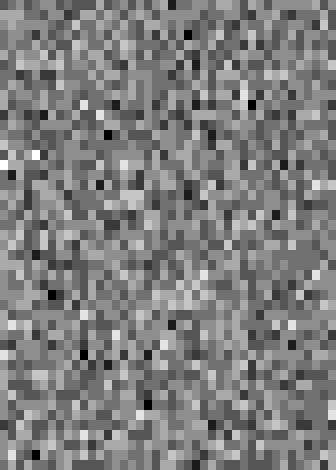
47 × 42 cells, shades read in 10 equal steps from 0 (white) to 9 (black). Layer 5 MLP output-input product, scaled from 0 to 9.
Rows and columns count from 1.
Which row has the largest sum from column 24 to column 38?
47
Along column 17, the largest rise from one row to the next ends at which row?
22
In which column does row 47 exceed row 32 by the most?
11
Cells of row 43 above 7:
1
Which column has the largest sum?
32
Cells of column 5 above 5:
13
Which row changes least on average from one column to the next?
26
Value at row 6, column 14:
6
